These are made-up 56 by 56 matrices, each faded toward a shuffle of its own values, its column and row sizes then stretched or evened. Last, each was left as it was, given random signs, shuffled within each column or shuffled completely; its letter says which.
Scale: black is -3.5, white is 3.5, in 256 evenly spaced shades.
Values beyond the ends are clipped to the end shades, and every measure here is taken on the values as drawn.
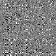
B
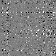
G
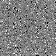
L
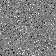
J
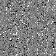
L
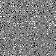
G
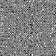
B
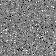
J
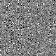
L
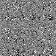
G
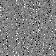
L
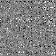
G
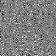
B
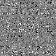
G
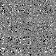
G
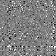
B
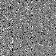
L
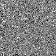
G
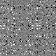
B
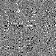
B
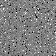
L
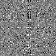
B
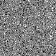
L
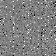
L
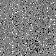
L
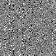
L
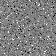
J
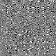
B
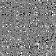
B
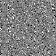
L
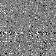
G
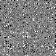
G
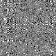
B
